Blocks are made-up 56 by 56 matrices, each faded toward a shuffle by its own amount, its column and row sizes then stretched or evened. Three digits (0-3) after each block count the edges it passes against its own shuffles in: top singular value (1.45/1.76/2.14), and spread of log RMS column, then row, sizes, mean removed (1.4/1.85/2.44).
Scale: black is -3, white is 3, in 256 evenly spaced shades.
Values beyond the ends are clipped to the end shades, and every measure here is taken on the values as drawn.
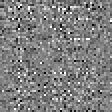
2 2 2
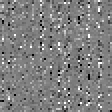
1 3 0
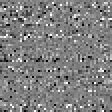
1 0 3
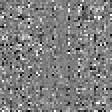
0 3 2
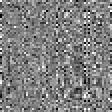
3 3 1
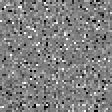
1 1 0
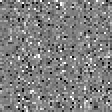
0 2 1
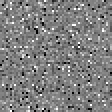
0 2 0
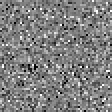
1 0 1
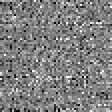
2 0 2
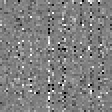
0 3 1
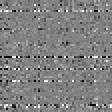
3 2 3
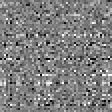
2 1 3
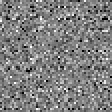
2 0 2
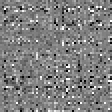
1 3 3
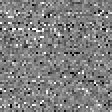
0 0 3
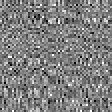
3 0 1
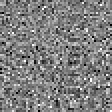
2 0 0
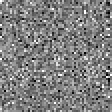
2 1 1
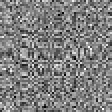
3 0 1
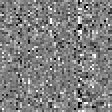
2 3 0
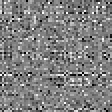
3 0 3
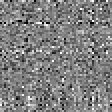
2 1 2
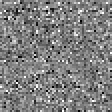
1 1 2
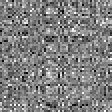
3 1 1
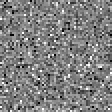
0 0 0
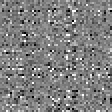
2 2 2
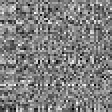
3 0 2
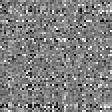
2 1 3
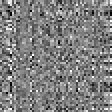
3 3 1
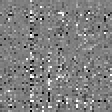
2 3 2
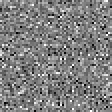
2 0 1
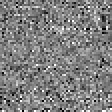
2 0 2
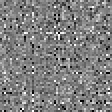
2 2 2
